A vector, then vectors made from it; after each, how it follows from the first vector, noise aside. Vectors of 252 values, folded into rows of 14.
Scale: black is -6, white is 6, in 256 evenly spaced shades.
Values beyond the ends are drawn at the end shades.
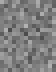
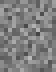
negated.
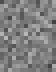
negated.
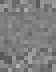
negated, partly zeroed.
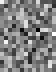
scaled up.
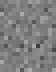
wrapped around, partly zeroed.
